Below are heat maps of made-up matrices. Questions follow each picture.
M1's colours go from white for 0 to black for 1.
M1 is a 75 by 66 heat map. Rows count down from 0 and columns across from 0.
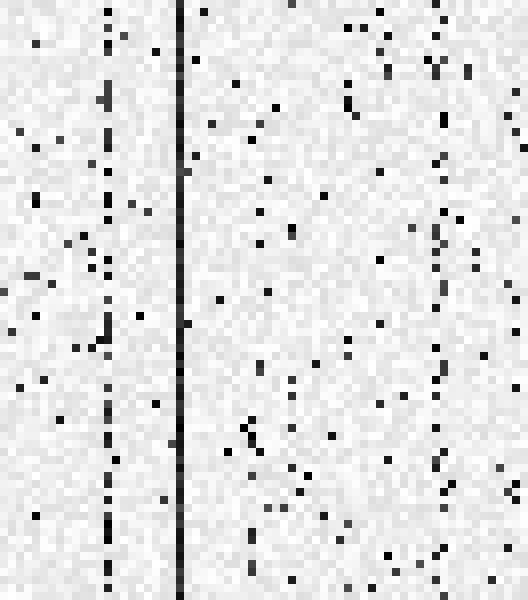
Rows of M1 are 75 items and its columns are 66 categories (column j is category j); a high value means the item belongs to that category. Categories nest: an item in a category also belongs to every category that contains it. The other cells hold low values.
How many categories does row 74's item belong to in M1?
2
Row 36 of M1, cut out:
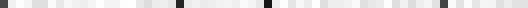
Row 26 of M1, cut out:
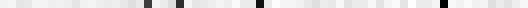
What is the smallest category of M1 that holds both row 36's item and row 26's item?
55
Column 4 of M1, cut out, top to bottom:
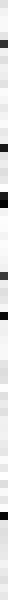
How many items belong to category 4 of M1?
7
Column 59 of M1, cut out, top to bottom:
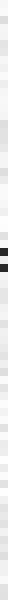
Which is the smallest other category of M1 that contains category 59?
11
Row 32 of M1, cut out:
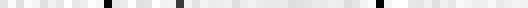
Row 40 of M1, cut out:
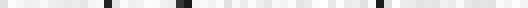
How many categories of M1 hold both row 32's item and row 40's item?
3
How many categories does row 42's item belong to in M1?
4
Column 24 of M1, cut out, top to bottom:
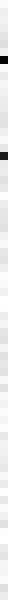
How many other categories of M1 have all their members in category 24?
1
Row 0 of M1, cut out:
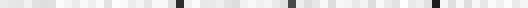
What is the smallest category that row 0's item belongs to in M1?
36
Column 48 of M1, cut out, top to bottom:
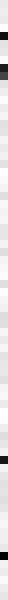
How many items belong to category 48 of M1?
5
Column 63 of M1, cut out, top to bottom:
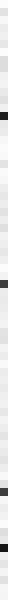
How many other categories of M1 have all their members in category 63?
3
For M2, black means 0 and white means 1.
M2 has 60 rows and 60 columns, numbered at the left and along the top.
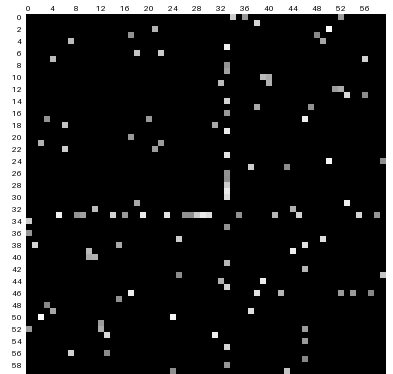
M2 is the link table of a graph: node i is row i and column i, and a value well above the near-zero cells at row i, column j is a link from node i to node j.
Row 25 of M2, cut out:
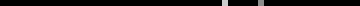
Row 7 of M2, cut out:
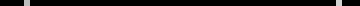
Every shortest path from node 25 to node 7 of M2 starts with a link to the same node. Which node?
node 37
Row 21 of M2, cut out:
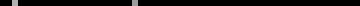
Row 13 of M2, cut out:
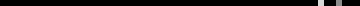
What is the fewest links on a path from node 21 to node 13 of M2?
6
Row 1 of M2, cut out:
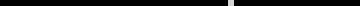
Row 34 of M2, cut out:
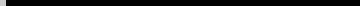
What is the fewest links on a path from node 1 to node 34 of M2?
5
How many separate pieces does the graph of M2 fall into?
4
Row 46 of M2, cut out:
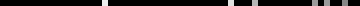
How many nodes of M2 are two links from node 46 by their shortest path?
6
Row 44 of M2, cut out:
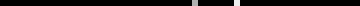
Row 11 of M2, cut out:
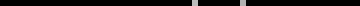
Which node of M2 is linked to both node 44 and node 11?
node 32
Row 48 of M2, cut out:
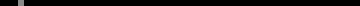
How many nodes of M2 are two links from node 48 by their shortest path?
1
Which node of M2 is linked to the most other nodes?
node 33
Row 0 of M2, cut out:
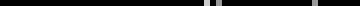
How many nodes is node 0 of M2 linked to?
3
